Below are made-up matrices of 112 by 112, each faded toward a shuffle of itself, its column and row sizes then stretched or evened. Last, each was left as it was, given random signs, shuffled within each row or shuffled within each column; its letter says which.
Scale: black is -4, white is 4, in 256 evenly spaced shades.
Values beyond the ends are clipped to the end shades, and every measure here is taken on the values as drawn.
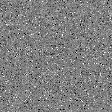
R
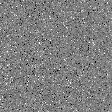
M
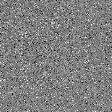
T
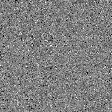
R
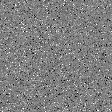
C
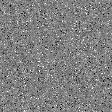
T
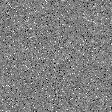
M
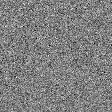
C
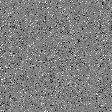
T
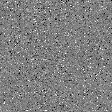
T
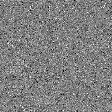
R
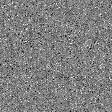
C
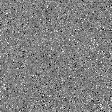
T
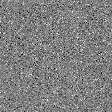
R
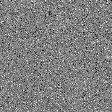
M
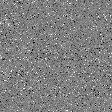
C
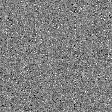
M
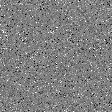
C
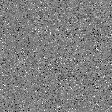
R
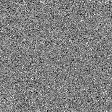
C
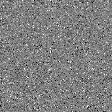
R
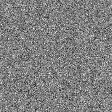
C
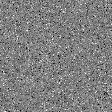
M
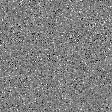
C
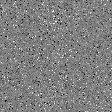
M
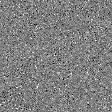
M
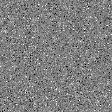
T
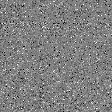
R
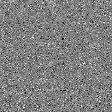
R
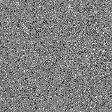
T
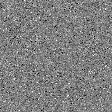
C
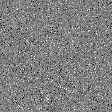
T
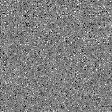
R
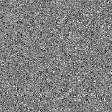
R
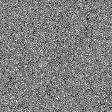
M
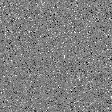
T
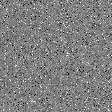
M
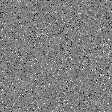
M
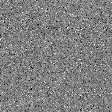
T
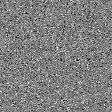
C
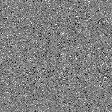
R
